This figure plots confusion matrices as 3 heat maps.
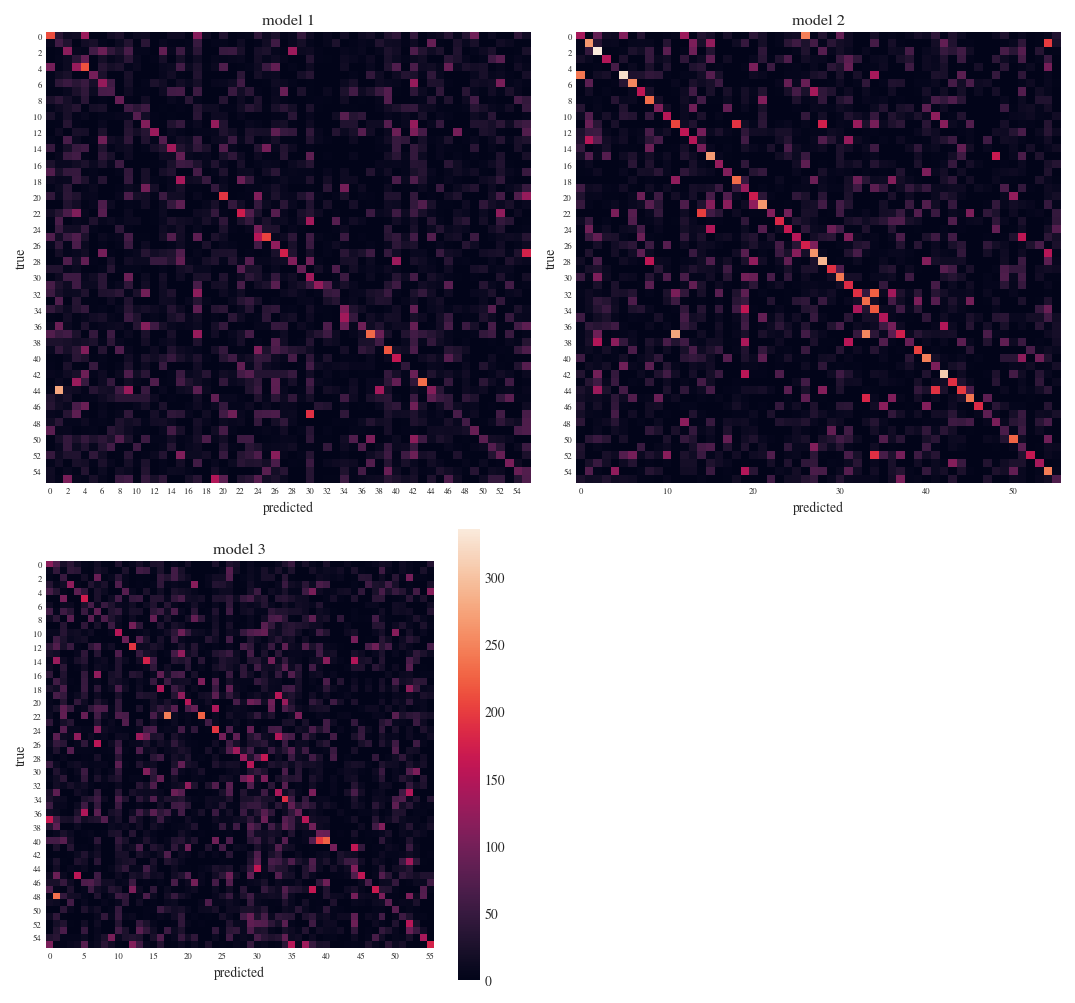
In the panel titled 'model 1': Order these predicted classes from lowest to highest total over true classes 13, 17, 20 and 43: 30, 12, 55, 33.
33, 12, 30, 55
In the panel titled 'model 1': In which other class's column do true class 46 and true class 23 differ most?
30
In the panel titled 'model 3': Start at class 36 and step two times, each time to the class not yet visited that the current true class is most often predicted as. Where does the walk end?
2
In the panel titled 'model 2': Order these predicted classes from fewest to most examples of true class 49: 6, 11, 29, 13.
6, 11, 13, 29
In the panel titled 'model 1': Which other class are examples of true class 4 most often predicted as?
3
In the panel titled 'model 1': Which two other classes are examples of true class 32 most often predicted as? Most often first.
17, 11
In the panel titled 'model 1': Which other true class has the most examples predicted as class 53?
45
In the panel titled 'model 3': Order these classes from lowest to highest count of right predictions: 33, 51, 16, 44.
51, 16, 44, 33
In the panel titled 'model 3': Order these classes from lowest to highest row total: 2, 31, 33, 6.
6, 2, 31, 33
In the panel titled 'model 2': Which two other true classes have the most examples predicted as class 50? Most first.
20, 54
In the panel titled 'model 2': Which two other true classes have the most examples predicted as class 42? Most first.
36, 11
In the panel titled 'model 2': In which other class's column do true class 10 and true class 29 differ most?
41
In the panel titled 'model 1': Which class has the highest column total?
42
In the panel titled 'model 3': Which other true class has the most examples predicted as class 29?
31
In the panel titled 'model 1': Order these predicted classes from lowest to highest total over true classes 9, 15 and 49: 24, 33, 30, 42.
33, 24, 42, 30
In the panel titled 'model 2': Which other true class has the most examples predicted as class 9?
45
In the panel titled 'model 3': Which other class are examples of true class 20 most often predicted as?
34
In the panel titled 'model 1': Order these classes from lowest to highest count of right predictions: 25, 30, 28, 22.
28, 30, 22, 25
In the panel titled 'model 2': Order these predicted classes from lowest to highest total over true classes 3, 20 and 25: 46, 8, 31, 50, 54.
46, 8, 54, 50, 31
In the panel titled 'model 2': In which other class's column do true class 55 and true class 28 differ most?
8
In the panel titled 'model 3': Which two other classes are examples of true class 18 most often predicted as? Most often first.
16, 52
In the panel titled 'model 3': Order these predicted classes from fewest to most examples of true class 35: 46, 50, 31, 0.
46, 31, 0, 50
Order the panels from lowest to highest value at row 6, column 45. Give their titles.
model 3, model 1, model 2
